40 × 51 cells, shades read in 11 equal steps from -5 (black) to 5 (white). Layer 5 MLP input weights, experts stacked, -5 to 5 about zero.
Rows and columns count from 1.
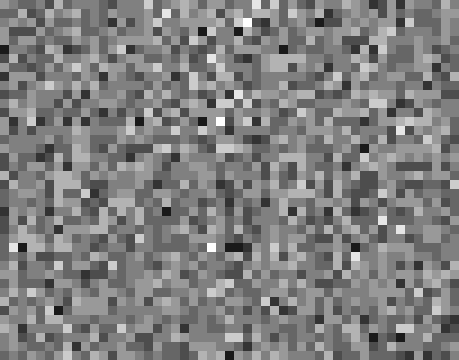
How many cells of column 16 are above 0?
15
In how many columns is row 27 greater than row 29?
19
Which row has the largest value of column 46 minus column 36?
3
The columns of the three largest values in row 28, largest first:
24, 2, 31
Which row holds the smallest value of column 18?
21
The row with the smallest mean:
6
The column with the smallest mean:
1
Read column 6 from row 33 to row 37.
-1 1 3 2 0
